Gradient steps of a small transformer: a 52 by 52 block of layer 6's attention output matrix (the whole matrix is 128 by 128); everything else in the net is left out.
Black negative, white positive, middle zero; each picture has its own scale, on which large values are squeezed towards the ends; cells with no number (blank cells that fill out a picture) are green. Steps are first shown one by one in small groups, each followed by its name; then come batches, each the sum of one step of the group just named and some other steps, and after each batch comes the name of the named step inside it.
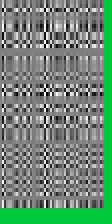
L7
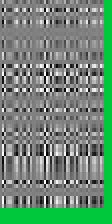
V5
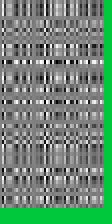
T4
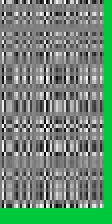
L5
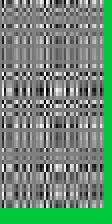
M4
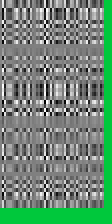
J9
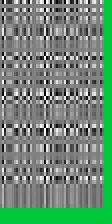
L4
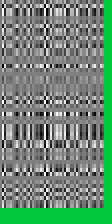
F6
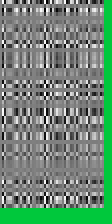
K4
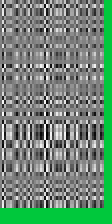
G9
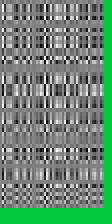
T4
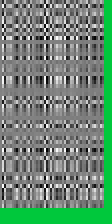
J9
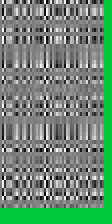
K4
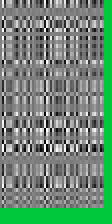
T4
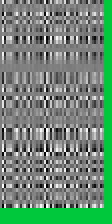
L5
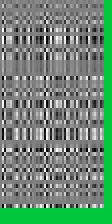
L5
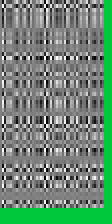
L4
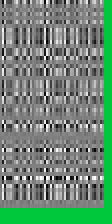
L4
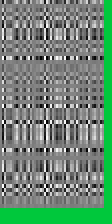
M4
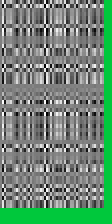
F6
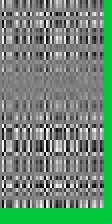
L5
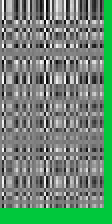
T4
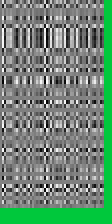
F6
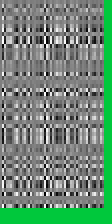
L7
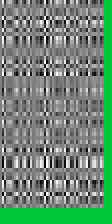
V5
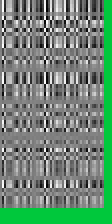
T4
